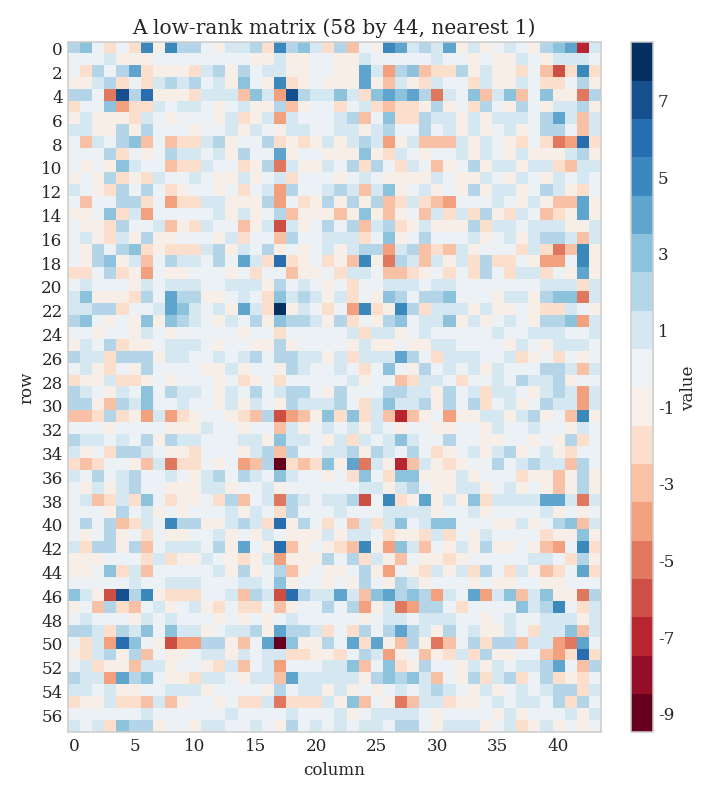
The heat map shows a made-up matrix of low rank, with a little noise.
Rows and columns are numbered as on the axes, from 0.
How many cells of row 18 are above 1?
10
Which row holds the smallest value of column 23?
22
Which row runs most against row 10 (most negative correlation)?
40
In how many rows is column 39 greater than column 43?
21
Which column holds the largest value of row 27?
26
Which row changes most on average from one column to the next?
50
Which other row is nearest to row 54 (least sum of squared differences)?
20
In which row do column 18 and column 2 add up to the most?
4
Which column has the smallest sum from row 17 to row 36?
23
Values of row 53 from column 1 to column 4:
1 1 -4 4
